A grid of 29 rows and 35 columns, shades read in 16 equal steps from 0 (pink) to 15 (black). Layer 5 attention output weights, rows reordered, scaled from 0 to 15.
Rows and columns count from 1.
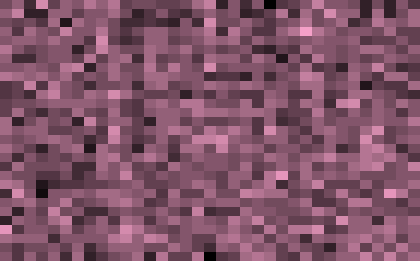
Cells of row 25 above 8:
9
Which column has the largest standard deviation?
18
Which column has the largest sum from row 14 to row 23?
4
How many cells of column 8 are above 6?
24
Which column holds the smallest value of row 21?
27
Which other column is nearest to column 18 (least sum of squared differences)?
20
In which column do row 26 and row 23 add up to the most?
28
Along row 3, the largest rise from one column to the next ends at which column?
6
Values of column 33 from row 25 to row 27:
5 4 5
